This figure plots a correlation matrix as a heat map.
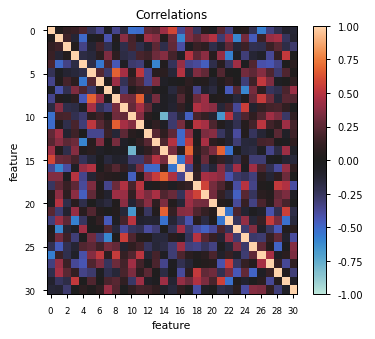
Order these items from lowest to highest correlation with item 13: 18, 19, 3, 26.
18, 26, 3, 19
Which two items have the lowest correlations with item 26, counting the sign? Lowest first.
0, 4
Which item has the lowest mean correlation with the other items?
4
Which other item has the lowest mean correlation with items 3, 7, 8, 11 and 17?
22
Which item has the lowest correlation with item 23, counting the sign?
1
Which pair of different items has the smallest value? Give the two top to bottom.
10, 14
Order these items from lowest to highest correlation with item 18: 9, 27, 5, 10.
27, 10, 5, 9
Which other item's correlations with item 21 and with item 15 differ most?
16
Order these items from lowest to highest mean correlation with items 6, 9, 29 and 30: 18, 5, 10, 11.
10, 18, 5, 11
